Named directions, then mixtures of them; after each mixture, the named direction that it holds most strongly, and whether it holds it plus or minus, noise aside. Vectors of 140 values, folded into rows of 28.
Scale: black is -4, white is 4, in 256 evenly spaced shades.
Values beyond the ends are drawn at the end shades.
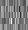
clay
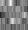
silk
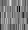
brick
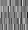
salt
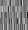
salt, plus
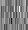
clay, minus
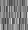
clay, plus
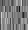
brick, plus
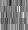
brick, minus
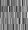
salt, minus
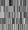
clay, plus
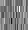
clay, minus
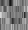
silk, minus
